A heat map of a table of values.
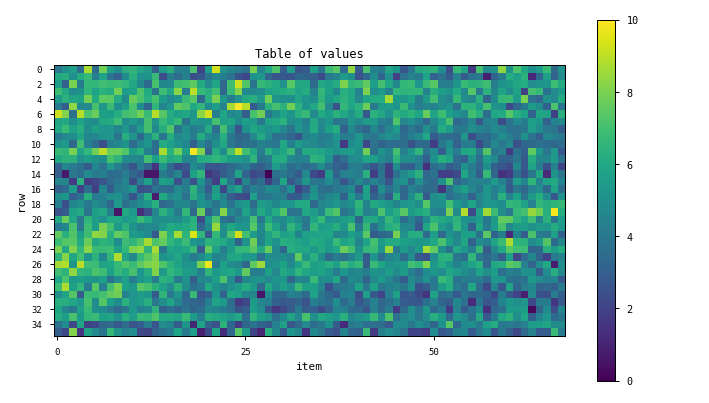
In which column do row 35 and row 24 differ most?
49
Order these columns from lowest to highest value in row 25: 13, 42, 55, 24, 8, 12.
42, 24, 55, 12, 13, 8
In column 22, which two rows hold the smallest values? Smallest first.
35, 16
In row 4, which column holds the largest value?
44
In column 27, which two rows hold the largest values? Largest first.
26, 6
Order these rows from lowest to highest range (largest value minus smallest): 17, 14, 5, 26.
17, 14, 5, 26
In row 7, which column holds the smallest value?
59
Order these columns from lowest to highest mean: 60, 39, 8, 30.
60, 30, 39, 8
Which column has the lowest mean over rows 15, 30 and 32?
29
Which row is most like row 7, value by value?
12
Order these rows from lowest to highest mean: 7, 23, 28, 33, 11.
28, 7, 33, 11, 23
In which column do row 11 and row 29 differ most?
18
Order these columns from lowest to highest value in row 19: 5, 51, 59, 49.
51, 59, 5, 49
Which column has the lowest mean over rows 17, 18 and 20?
23
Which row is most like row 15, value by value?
34
